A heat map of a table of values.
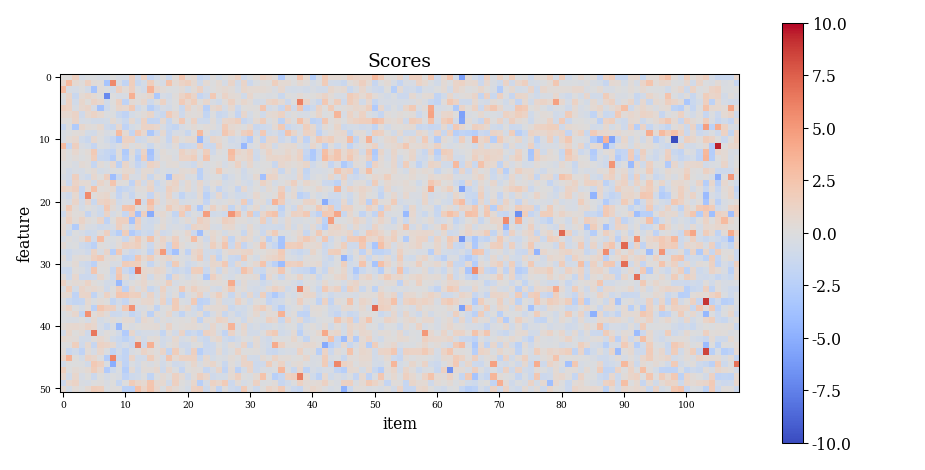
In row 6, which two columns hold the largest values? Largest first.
59, 44
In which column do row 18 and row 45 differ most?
64
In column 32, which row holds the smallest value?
16
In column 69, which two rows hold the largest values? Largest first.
46, 48
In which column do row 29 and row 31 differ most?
66
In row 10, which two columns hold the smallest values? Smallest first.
98, 88
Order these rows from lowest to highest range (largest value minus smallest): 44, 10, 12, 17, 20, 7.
17, 12, 7, 20, 44, 10
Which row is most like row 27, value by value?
30
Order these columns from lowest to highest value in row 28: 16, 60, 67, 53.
53, 60, 67, 16
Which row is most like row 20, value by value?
43
